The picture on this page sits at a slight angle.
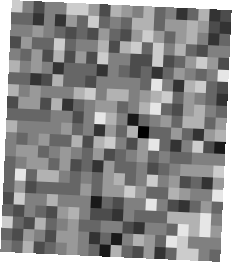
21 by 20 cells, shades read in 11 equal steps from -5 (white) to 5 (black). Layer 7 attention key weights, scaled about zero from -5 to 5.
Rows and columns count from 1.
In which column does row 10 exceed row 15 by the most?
2
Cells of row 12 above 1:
5
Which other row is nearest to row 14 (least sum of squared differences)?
6
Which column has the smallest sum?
14
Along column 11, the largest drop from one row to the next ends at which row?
21
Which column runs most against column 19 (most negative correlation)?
13
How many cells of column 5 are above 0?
10
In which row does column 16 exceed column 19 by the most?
19
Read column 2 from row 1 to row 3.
0 1 0
